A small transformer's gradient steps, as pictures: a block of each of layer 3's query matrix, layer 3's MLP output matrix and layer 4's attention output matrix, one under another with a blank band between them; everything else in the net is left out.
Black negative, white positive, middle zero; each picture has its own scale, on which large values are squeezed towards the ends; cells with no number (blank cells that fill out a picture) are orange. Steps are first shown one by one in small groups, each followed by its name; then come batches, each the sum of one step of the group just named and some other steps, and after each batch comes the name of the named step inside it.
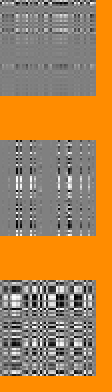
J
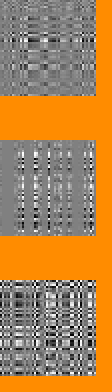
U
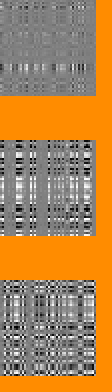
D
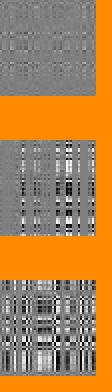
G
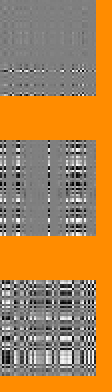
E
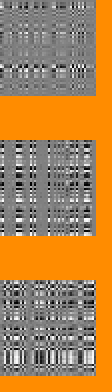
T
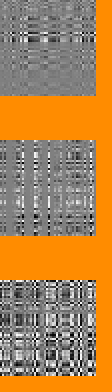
U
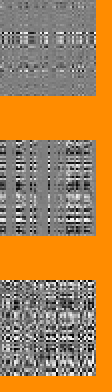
T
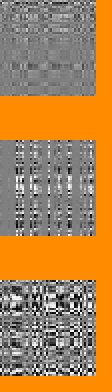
J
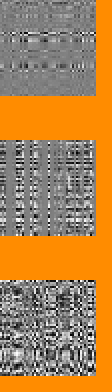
J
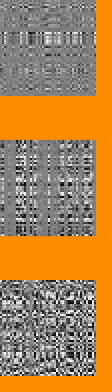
D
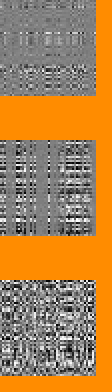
T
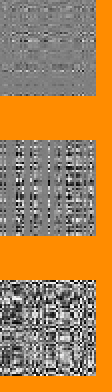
E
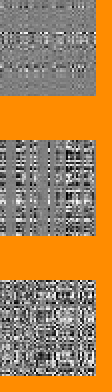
T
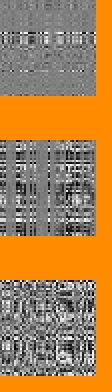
E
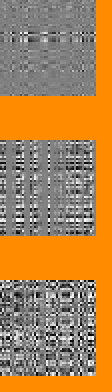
U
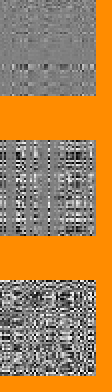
U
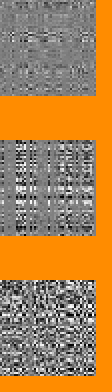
J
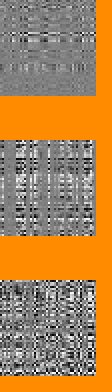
D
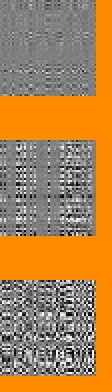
E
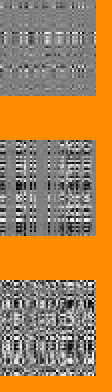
T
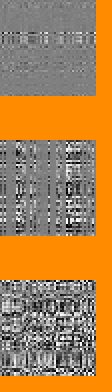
G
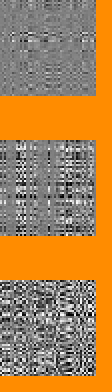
G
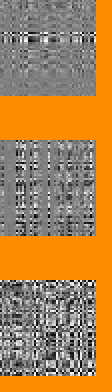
U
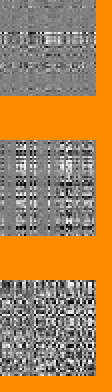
G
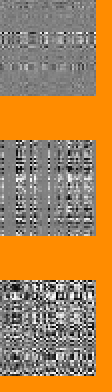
D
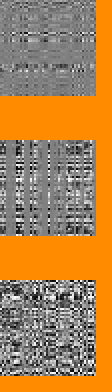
J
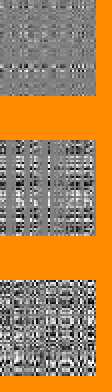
T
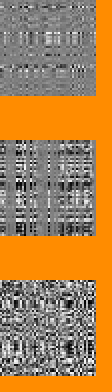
T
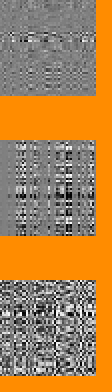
G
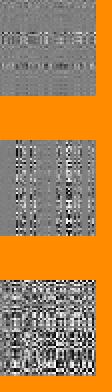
G
